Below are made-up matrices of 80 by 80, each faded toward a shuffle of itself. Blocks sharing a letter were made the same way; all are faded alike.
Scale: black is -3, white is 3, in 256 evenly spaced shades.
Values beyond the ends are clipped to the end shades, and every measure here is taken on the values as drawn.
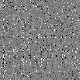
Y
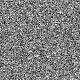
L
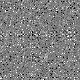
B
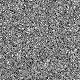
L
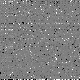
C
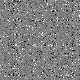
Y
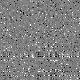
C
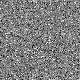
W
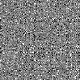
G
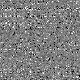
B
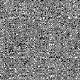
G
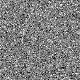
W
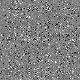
Y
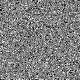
W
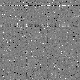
B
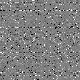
C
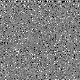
B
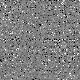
Y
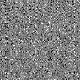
G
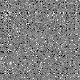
B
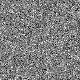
W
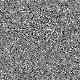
W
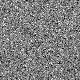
L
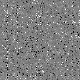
Y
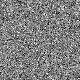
L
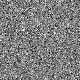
W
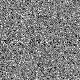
W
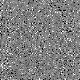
B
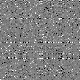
C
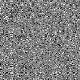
G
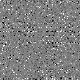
Y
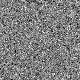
L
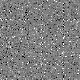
Y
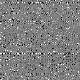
C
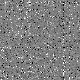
Y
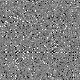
B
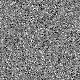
L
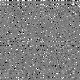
C
